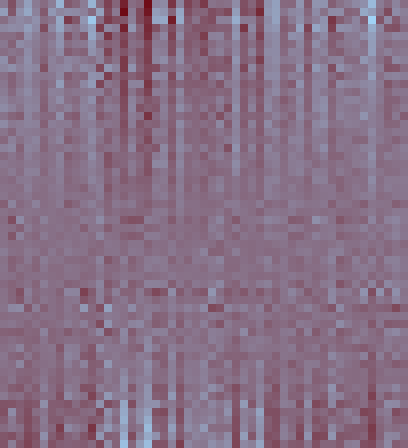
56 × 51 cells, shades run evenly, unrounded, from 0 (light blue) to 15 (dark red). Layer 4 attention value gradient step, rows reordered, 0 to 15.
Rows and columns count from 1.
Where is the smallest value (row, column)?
3, 47
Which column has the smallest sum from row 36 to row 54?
19
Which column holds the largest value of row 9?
16
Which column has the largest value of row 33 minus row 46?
14
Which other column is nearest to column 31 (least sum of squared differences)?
39
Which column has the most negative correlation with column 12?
22
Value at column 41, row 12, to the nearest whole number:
7
